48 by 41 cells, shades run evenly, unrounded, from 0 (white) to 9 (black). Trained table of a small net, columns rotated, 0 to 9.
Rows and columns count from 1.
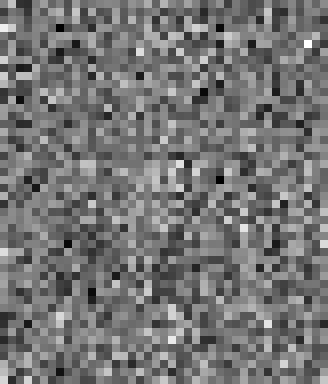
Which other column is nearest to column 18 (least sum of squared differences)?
2
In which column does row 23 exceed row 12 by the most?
6
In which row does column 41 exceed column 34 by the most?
41
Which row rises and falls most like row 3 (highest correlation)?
44
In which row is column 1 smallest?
4
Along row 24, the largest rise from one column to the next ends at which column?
24
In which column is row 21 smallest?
23
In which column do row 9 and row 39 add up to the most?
3
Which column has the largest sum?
35
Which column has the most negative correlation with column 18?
34
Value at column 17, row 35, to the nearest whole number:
6
